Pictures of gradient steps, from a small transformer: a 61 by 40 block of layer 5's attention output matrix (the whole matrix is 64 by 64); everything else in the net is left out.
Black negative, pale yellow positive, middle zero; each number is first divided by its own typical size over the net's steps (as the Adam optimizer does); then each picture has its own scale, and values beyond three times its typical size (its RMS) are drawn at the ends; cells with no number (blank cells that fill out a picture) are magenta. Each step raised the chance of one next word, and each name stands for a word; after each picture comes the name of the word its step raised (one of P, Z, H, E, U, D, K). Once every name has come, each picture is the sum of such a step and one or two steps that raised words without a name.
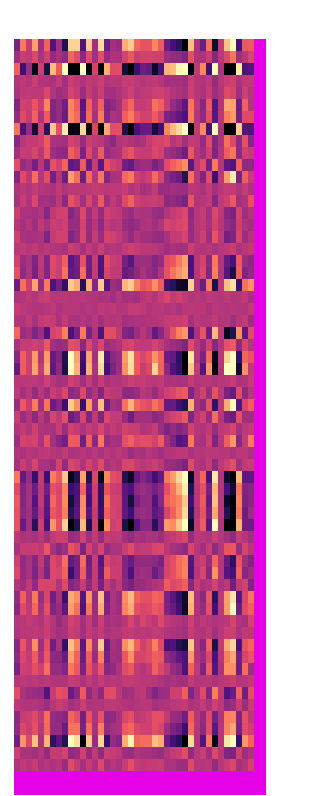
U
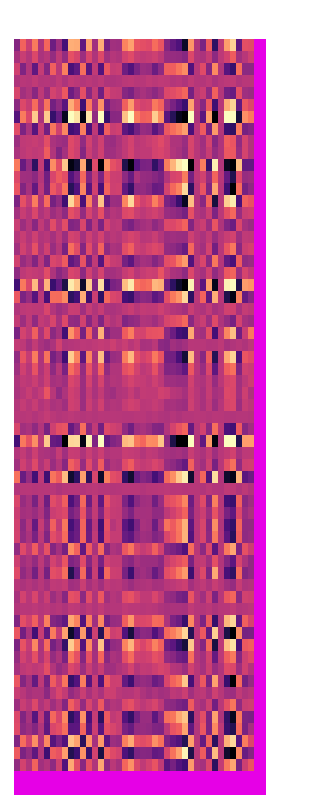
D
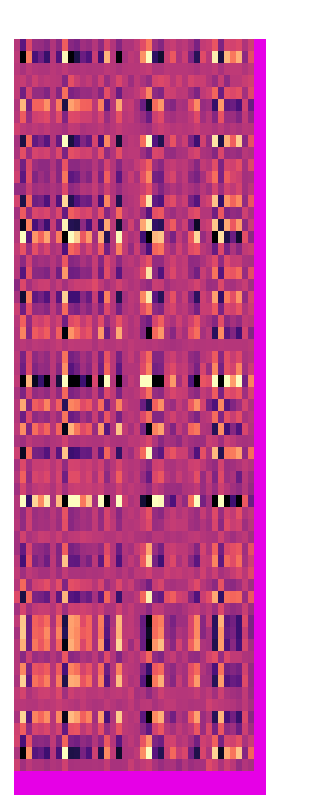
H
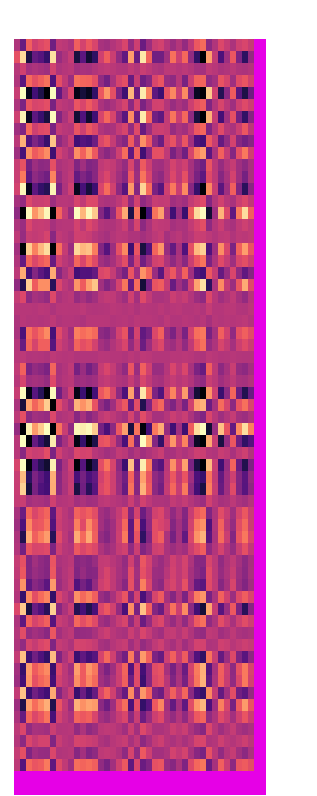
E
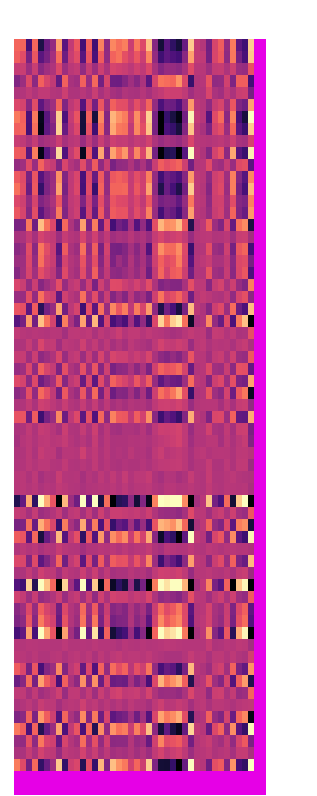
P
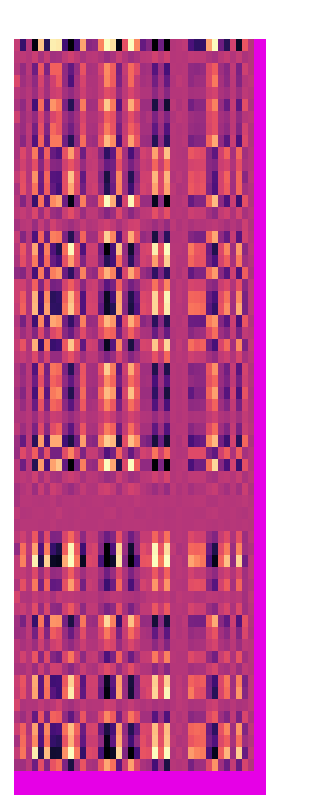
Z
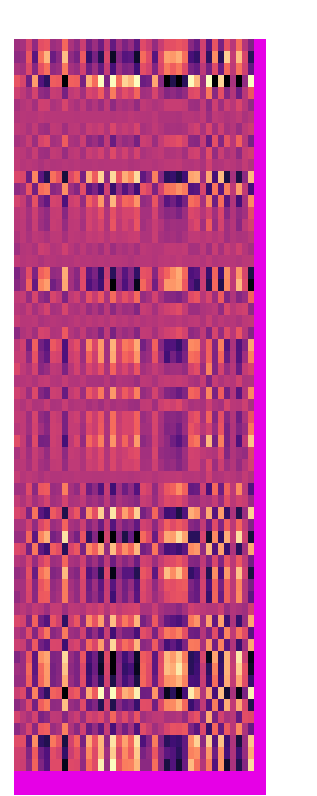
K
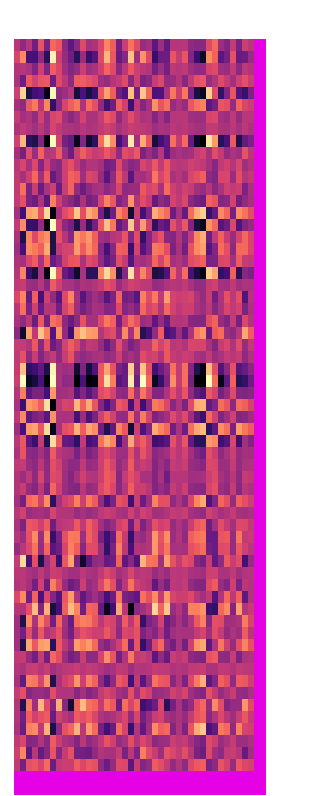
H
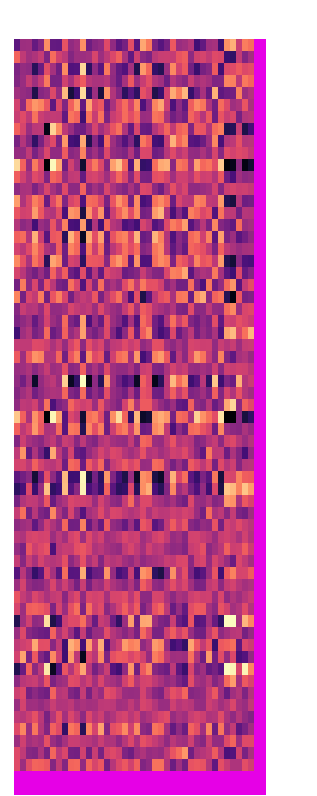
H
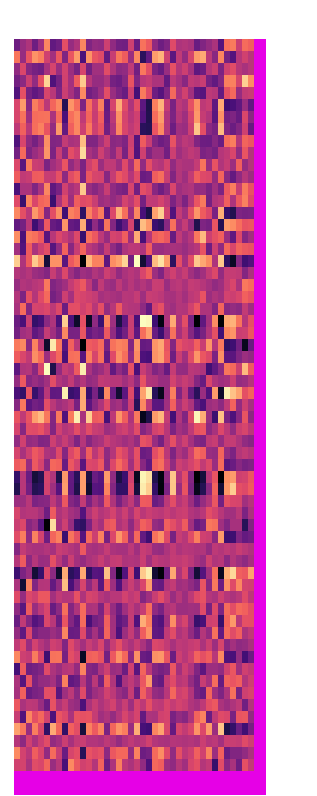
P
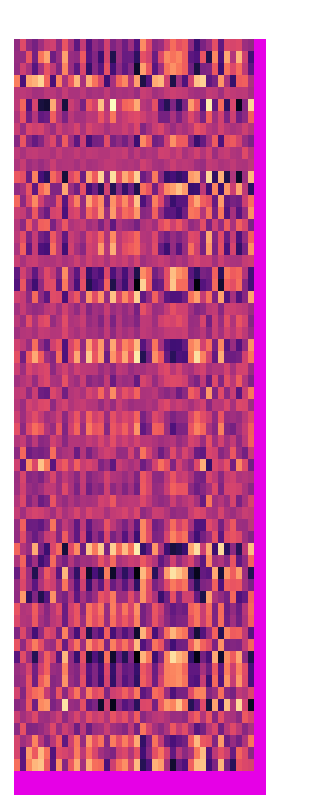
K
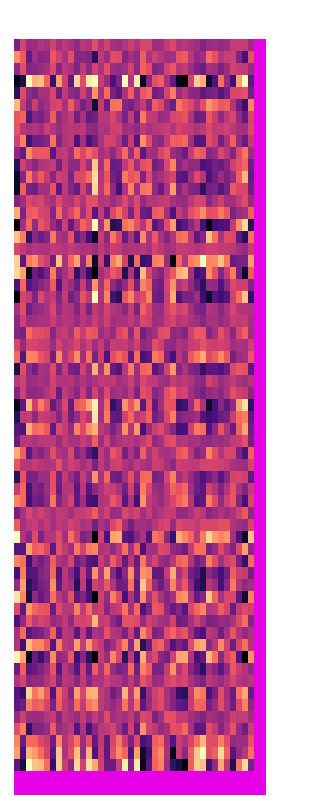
K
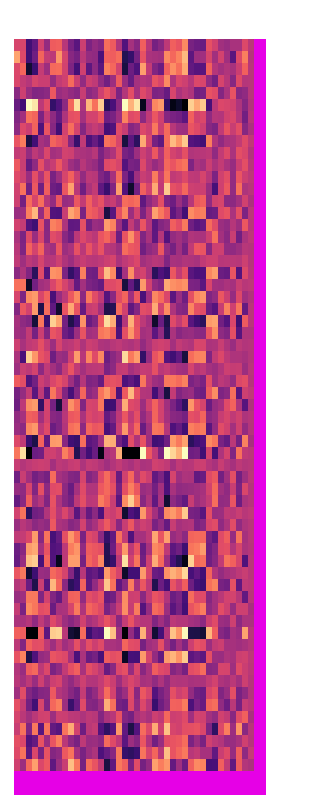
P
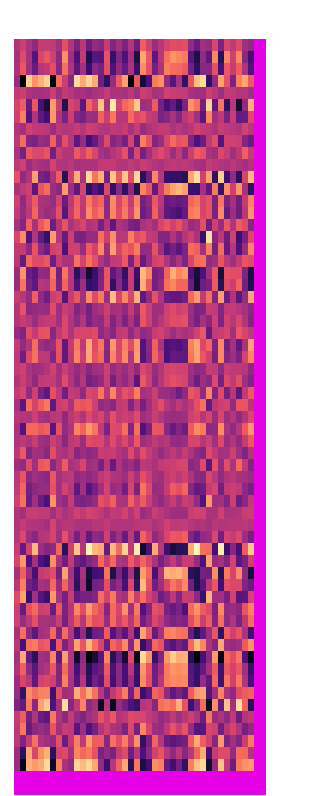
K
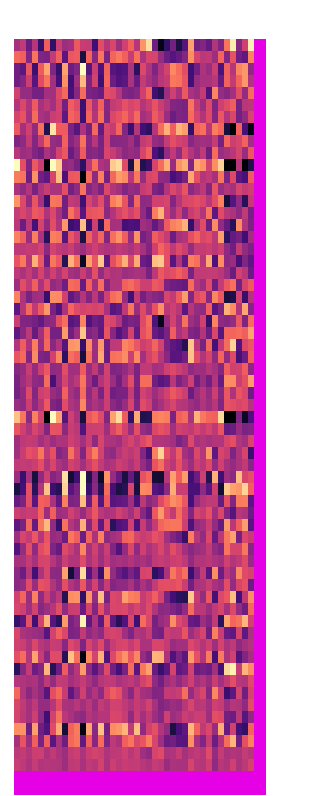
U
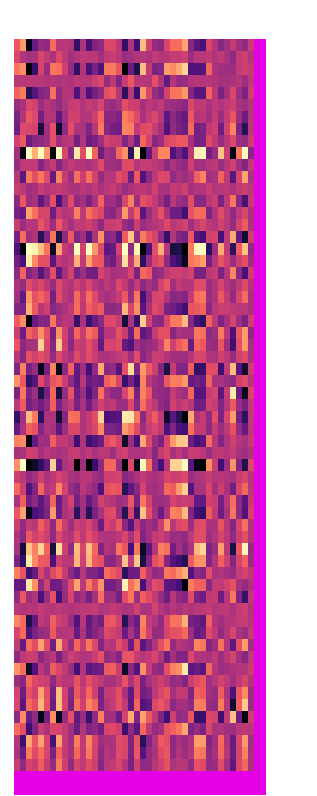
Z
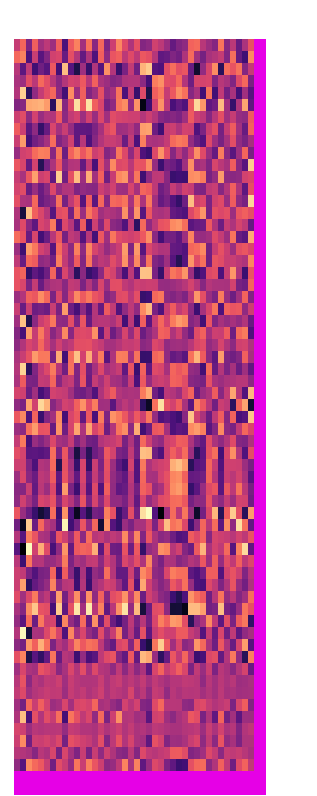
U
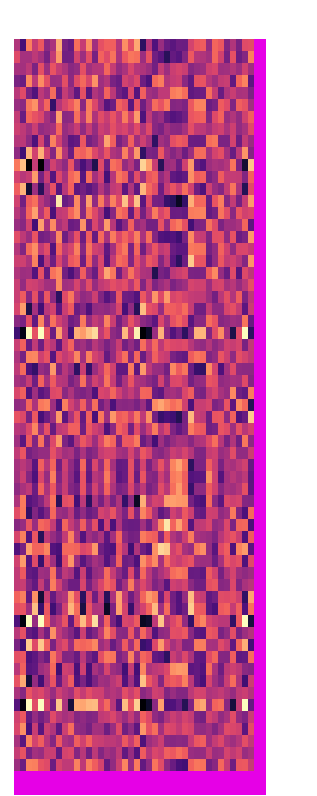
D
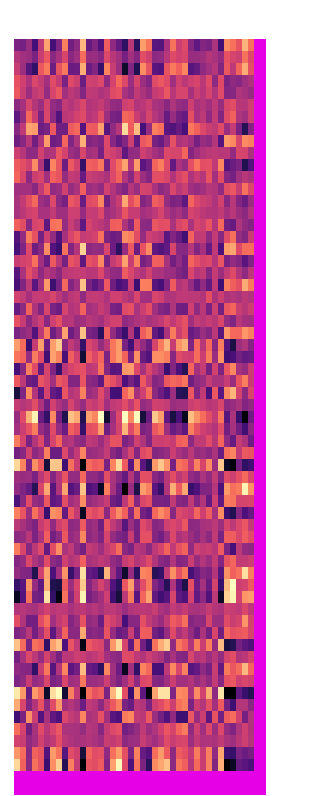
K
